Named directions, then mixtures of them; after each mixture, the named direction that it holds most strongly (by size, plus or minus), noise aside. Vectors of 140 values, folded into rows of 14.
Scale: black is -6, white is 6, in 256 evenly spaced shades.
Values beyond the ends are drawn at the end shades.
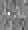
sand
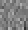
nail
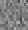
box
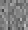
nail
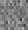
box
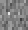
sand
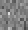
nail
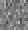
box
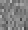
nail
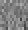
nail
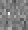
sand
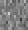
box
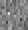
sand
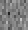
sand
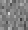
nail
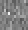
sand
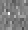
sand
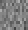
box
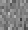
nail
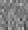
nail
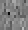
sand
